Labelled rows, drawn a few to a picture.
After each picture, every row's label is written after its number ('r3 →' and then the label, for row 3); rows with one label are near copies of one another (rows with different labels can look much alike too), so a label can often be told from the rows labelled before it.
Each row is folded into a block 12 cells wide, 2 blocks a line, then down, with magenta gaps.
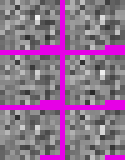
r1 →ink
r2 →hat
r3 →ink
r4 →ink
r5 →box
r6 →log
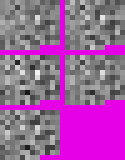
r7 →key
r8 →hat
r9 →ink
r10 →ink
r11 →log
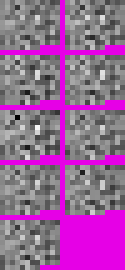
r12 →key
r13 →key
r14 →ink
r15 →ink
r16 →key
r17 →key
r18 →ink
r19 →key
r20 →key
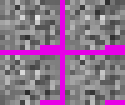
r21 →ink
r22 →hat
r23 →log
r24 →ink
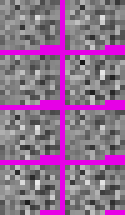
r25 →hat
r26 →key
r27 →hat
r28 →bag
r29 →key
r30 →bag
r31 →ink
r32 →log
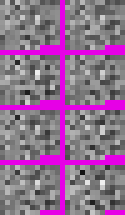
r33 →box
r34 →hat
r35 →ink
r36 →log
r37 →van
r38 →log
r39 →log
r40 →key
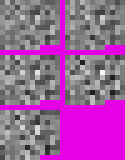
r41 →log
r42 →log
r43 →log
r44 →bag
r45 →log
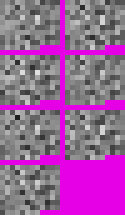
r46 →key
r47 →key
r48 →van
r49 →bag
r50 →box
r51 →log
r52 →log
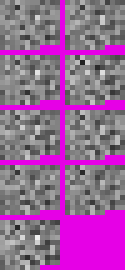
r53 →bag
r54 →key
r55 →ink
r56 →van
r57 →log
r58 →bag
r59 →bag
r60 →bag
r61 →key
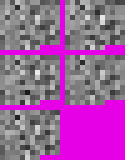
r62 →box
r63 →box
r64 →ink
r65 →bag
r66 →bag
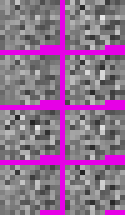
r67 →hat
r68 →hat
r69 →hat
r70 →log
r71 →van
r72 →ink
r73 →van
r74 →bag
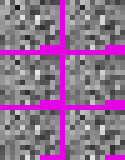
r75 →box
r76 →box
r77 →ink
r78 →hat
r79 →box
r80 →box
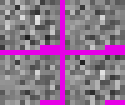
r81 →log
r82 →key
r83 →ink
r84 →bag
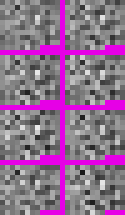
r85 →ink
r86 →log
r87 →key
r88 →log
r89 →log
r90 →key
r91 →van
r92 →key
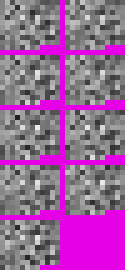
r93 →van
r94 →log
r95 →box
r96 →hat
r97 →key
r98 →box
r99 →box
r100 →hat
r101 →log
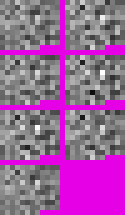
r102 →log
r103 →hat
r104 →van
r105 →ink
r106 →key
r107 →key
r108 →van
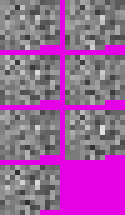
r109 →van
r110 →key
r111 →van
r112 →bag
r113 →hat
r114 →ink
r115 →ink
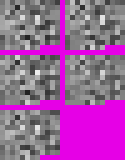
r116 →key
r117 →box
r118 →hat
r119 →ink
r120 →key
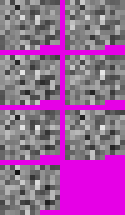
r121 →box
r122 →log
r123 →box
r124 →ink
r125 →van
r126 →bag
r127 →bag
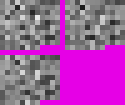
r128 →van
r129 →bag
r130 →box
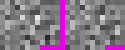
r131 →log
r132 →log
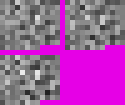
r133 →bag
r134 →log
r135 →log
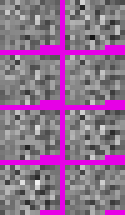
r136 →ink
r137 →bag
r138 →bag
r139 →hat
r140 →ink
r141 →hat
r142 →log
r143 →bag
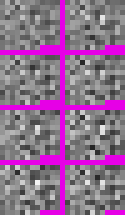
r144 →van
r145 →ink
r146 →van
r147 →van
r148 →key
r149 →log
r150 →hat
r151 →van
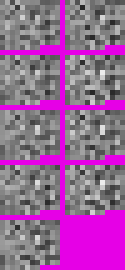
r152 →van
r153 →bag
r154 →hat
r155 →hat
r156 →key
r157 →ink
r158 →bag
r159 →hat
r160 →key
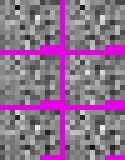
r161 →bag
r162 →bag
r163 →ink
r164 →van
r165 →bag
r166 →bag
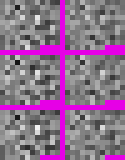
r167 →key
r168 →log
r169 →van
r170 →bag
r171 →key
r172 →van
